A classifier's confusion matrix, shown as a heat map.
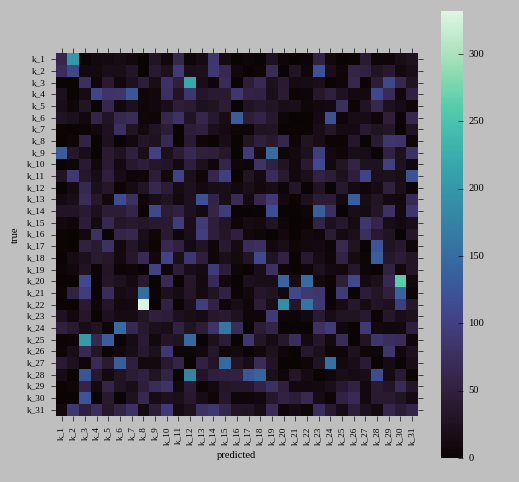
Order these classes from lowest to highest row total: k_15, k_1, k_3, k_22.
k_1, k_15, k_3, k_22
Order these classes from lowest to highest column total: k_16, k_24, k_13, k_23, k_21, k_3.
k_21, k_16, k_24, k_13, k_23, k_3
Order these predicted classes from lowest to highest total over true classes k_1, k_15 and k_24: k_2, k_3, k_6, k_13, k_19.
k_3, k_19, k_13, k_6, k_2
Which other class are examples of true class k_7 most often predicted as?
k_6
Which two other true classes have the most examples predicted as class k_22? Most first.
k_20, k_21
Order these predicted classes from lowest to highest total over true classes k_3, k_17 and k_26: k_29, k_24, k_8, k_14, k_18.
k_24, k_14, k_8, k_18, k_29
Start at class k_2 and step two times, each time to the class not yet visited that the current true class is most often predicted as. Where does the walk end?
k_19
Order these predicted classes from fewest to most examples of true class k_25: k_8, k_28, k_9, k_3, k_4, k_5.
k_9, k_8, k_4, k_28, k_5, k_3
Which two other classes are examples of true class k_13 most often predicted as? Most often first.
k_26, k_6
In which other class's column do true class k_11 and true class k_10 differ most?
k_31
